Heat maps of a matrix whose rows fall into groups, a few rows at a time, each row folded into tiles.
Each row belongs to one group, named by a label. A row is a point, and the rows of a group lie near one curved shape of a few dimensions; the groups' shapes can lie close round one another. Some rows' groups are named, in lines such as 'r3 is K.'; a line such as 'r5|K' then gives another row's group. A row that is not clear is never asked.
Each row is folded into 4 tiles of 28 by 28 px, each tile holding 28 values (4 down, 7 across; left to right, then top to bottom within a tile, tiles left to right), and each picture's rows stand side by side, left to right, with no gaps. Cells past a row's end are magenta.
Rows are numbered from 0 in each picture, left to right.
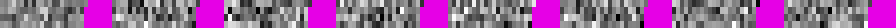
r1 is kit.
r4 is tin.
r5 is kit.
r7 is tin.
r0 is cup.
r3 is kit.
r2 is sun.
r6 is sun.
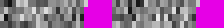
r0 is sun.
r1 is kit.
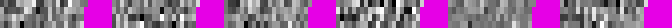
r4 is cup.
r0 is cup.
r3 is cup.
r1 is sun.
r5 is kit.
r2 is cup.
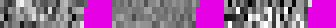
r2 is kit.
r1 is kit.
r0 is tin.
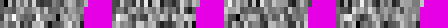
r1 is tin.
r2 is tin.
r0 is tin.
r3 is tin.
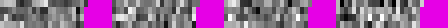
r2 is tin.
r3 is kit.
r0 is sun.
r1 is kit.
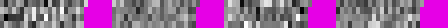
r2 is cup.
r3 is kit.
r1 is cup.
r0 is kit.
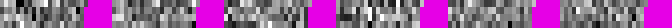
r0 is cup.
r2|sun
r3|kit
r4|sun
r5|kit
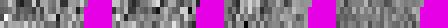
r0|tin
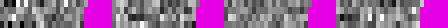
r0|tin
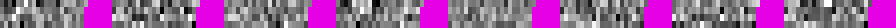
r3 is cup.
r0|tin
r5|kit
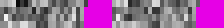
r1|sun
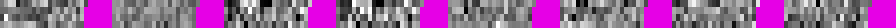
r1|cup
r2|cup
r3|cup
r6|sun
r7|tin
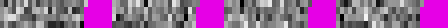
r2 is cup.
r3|sun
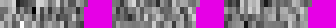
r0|cup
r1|cup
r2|cup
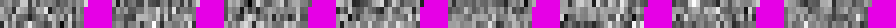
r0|sun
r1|kit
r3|sun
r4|kit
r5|tin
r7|cup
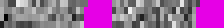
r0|tin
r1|kit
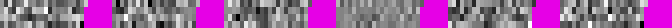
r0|tin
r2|tin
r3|cup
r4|tin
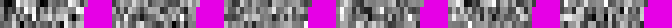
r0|cup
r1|sun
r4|cup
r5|kit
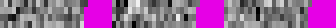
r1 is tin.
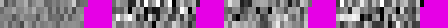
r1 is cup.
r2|tin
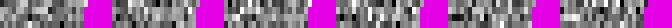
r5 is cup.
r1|cup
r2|tin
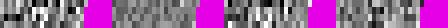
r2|kit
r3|tin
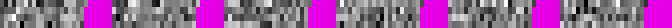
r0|tin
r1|sun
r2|sun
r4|cup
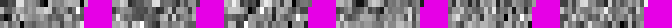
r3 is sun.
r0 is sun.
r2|cup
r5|sun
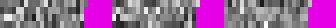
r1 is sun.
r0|kit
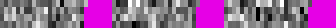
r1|tin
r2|cup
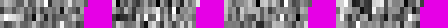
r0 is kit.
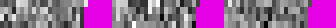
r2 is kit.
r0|sun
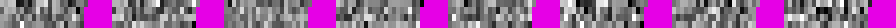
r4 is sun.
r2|kit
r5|cup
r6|cup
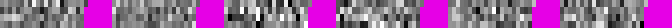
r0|cup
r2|kit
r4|tin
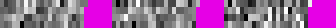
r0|cup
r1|tin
